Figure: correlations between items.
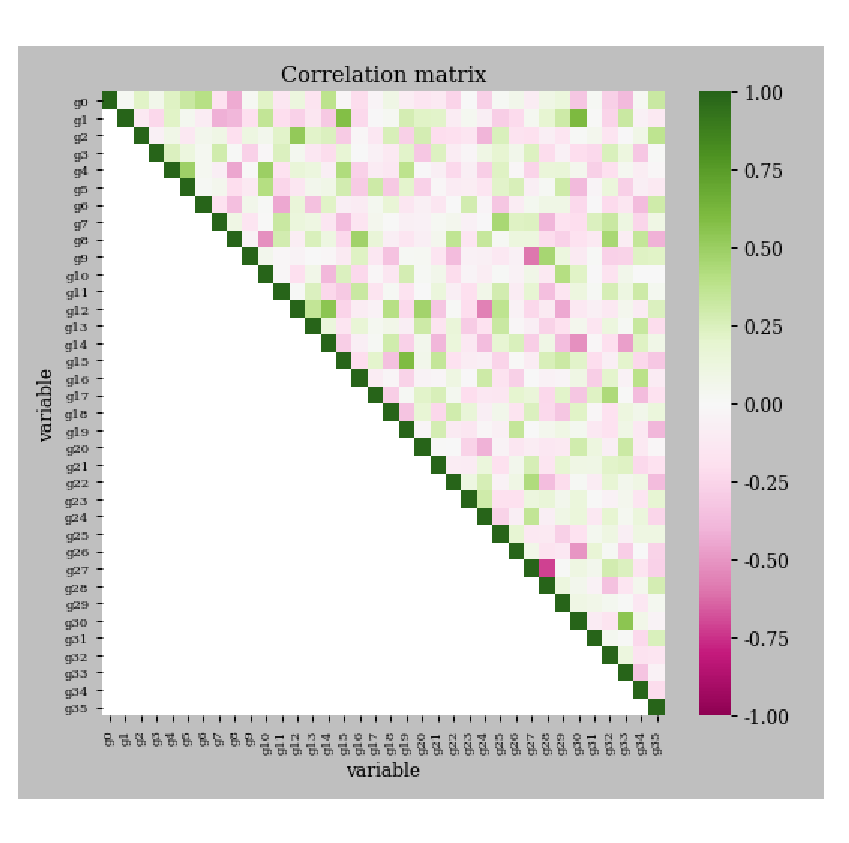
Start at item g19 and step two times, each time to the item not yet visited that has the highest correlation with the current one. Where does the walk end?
g1
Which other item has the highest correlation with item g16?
g8
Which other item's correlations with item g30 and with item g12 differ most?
g14
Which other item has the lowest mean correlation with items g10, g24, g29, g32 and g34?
g12
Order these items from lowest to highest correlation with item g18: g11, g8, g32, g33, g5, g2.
g5, g32, g8, g11, g33, g2
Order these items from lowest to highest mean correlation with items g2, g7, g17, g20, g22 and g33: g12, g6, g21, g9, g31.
g9, g6, g21, g31, g12
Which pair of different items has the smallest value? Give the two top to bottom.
g27, g28
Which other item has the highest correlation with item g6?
g0
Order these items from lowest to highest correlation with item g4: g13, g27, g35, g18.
g27, g18, g35, g13
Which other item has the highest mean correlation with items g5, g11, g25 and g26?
g7
